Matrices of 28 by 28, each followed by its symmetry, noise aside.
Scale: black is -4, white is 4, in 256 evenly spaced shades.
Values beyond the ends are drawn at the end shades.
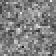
same after a half turn.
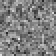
antisymmetric.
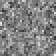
symmetric.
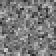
symmetric across the other diagonal.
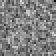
symmetric across the other diagonal.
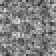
mirrored top to bottom.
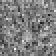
antisymmetric.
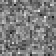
symmetric across the other diagonal.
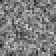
symmetric across the other diagonal.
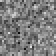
no symmetry.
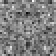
mirrored left to right.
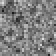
symmetric.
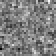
antisymmetric.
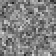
symmetric.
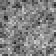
symmetric.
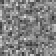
mirrored top to bottom.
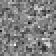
antisymmetric.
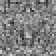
mirrored left to right.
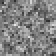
symmetric across the other diagonal.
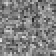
antisymmetric.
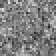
symmetric.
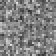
mirrored top to bottom.
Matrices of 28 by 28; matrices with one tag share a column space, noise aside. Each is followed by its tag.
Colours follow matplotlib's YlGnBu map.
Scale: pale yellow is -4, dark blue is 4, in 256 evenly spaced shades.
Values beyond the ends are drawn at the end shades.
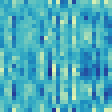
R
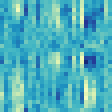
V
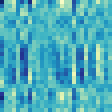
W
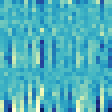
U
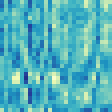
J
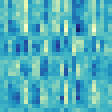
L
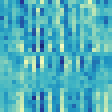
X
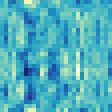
R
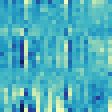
U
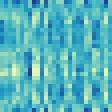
R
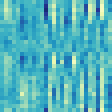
V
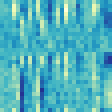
V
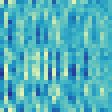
R
